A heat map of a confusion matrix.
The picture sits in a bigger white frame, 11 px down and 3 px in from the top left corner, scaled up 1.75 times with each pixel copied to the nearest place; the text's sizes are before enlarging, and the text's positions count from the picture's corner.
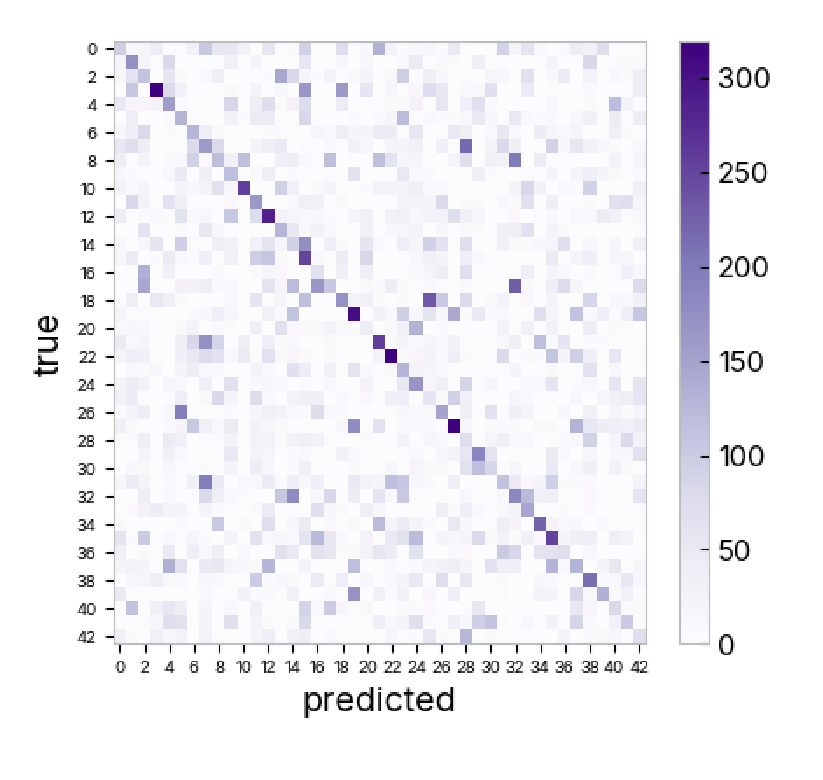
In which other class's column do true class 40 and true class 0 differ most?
21
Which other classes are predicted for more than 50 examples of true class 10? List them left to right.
8, 13, 33, 38
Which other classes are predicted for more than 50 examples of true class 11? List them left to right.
1, 4, 26, 33, 40, 41
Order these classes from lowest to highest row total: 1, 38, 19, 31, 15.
1, 38, 15, 31, 19
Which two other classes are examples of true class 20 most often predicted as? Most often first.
24, 13
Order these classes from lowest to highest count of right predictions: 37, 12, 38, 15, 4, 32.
37, 4, 32, 38, 15, 12
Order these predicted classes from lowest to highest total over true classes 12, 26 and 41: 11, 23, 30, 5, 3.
3, 23, 11, 30, 5
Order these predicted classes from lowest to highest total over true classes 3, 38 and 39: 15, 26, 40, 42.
40, 42, 26, 15
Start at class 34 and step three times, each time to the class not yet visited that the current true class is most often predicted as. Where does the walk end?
28
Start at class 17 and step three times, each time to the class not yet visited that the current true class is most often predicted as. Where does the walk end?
15
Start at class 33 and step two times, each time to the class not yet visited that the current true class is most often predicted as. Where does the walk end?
2
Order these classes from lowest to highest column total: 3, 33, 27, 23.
3, 33, 27, 23
